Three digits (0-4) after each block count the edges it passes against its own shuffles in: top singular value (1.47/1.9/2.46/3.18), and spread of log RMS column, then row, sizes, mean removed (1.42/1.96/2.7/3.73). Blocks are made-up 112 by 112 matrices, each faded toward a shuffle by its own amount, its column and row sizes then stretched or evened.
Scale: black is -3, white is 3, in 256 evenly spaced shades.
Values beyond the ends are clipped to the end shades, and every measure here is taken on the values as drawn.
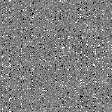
0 3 2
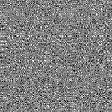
3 0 2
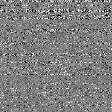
2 0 4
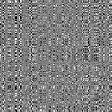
4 4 2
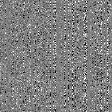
2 4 0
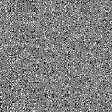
2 2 0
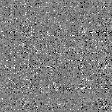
1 2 3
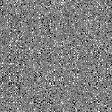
2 2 1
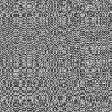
4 0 2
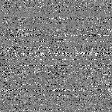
1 1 4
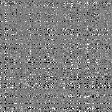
1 3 4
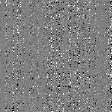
0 4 1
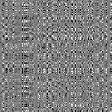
4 4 2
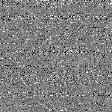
0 0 4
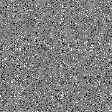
0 2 2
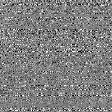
2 0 4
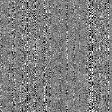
2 4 0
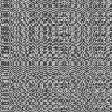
4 2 1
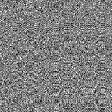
3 1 1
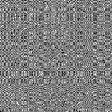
4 2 1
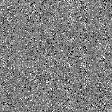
1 2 0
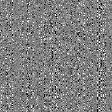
2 4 1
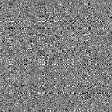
3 1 3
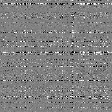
3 2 4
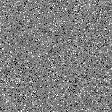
1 0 1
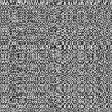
4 2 3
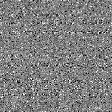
2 0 2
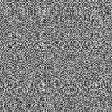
3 1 2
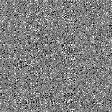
2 2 1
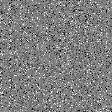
1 2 0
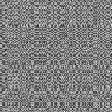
4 1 2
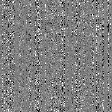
0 4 1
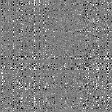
2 4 3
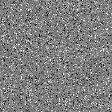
0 2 0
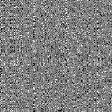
3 3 0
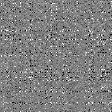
1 3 3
